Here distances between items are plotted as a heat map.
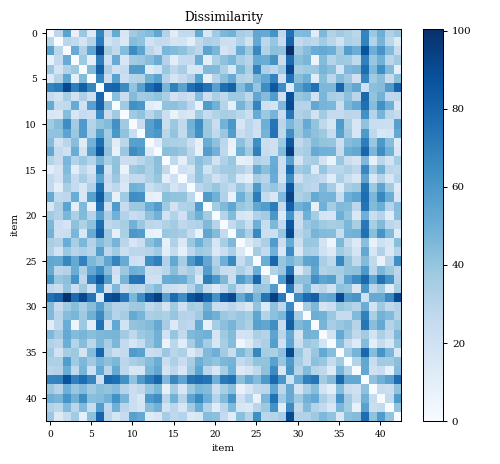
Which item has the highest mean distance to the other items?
29
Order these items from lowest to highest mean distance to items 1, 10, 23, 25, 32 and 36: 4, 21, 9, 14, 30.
14, 9, 30, 21, 4
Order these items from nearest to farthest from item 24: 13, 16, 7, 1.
16, 1, 7, 13
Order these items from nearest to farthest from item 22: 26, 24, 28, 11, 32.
26, 24, 28, 32, 11
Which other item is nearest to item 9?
15
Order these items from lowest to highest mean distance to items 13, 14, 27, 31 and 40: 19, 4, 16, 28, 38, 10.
16, 4, 28, 10, 19, 38
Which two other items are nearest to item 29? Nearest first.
6, 38
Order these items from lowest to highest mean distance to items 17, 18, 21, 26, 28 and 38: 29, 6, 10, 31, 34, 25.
34, 31, 10, 25, 6, 29
